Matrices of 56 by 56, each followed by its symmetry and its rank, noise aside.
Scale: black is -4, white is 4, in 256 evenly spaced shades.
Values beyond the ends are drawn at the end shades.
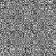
no symmetry, rank seven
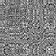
symmetric, rank seven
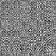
symmetric, rank seven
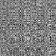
no symmetry, rank seven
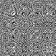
symmetric, rank eight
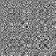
symmetric, rank six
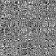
antisymmetric, rank six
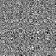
antisymmetric, rank six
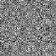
no symmetry, rank seven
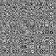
antisymmetric, rank six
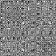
symmetric, rank six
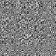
no symmetry, rank seven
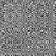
no symmetry, rank six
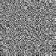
antisymmetric, rank six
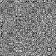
symmetric, rank seven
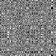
no symmetry, rank six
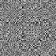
symmetric, rank eight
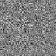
antisymmetric, rank six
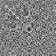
symmetric, rank seven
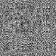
no symmetry, rank six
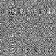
no symmetry, rank six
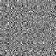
no symmetry, rank seven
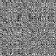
no symmetry, rank seven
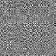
no symmetry, rank six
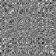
symmetric, rank six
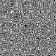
symmetric, rank eight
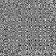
antisymmetric, rank six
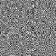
antisymmetric, rank six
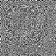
no symmetry, rank seven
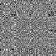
no symmetry, rank seven
